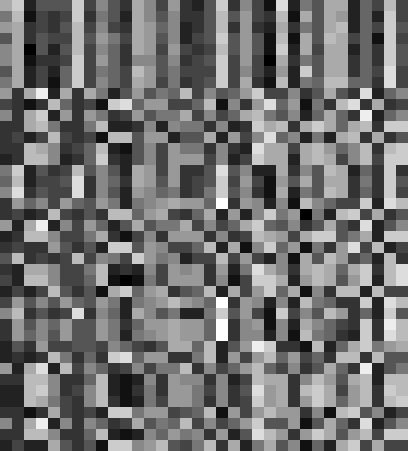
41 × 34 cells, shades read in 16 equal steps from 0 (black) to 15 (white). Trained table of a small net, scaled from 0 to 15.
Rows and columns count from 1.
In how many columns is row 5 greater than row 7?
9
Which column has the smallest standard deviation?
13
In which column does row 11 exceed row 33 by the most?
31
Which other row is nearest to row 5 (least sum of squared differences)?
2
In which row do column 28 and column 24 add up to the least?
32
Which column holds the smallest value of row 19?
25
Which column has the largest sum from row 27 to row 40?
22
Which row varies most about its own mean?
26
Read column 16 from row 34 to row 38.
11 8 9 9 5
